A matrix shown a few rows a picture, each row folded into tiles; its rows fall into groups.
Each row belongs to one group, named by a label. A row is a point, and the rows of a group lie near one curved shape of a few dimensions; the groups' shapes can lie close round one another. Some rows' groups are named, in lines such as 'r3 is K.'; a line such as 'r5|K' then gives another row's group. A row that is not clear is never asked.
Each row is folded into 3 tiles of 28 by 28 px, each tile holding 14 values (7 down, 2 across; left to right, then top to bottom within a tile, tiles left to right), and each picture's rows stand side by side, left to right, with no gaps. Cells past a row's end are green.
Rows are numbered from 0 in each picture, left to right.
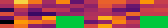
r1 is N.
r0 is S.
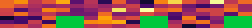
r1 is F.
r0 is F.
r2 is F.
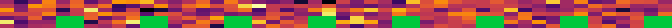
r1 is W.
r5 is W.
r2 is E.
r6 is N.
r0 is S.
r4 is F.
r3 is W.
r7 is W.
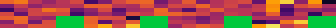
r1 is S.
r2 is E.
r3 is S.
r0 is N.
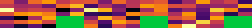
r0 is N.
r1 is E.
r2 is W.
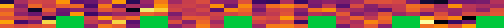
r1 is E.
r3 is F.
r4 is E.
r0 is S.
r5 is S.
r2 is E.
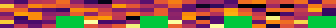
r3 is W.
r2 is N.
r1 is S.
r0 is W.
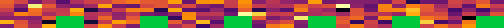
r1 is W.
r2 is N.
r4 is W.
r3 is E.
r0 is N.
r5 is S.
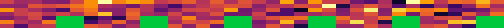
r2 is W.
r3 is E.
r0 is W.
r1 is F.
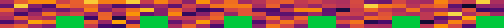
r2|E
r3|W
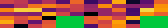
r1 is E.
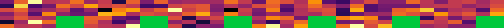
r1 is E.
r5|N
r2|W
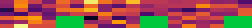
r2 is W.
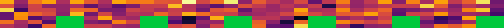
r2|F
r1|N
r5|F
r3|E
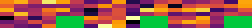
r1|E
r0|F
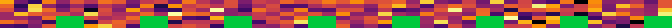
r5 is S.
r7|N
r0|N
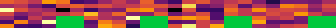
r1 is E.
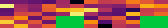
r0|W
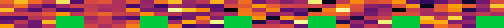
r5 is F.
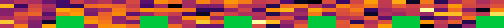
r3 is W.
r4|S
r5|N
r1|E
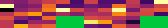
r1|S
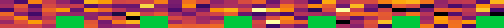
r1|E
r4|W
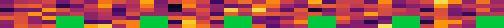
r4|E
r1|S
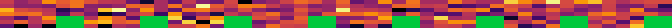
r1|W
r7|E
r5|W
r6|F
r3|W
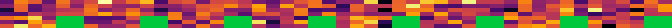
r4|E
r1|F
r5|F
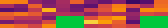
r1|F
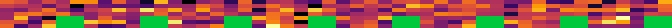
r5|E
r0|E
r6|F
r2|S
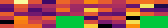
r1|E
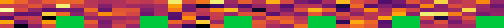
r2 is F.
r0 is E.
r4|S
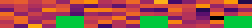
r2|S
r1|W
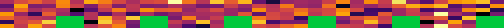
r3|S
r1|S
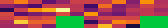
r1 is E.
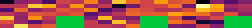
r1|N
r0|F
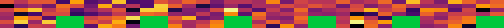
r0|W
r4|W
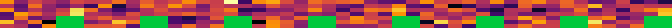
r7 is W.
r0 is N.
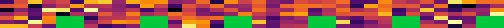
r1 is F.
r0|W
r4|S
